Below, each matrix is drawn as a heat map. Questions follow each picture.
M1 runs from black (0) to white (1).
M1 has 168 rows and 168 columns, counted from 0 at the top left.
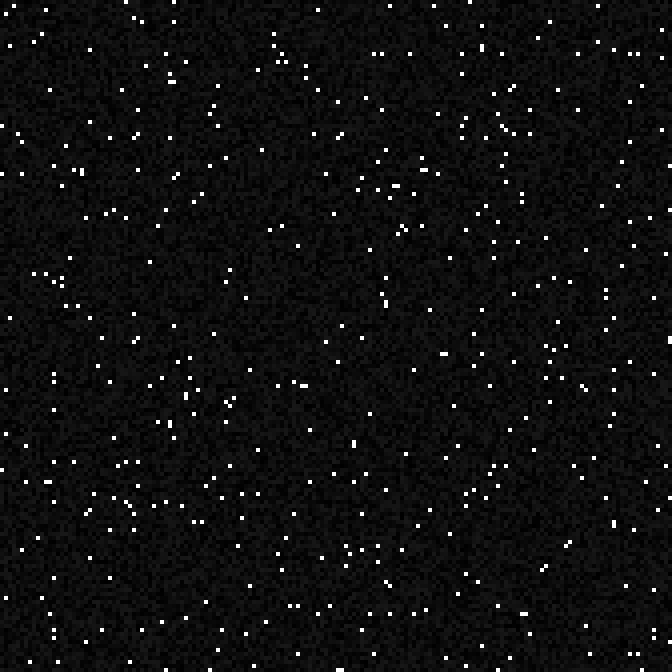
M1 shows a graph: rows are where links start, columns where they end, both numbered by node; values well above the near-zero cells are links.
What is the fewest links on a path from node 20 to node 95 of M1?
4
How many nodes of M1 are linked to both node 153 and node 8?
0
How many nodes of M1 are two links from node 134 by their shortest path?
1
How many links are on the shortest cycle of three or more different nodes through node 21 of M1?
6
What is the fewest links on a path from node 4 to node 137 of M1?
4
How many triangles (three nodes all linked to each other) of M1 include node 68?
0
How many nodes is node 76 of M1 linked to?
3
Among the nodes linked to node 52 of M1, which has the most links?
node 167
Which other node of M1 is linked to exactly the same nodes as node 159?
node 93
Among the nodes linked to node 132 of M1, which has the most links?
node 33
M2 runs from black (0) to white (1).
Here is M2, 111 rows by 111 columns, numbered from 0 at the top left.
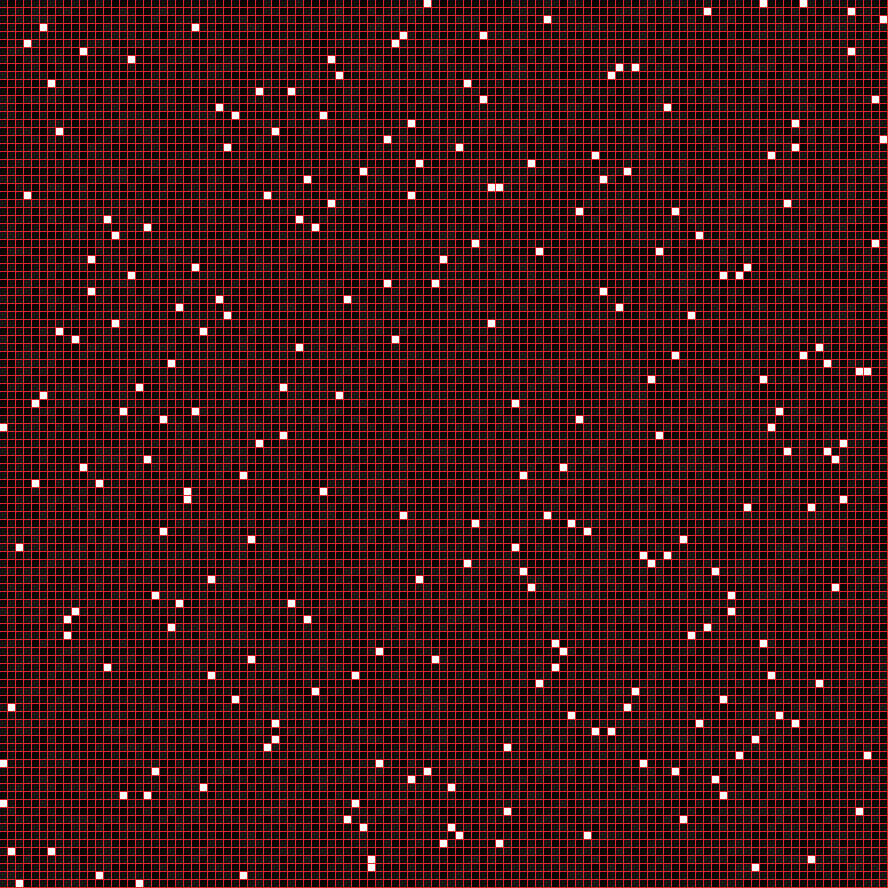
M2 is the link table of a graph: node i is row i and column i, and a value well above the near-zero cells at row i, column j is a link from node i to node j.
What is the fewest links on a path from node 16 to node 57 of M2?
5
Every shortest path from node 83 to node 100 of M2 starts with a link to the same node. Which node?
node 69
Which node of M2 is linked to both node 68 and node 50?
node 64
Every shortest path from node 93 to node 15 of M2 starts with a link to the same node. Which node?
node 33
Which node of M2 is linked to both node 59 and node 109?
node 30
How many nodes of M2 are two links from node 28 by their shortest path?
3
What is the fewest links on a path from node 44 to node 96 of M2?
2
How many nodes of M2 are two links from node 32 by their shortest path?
2
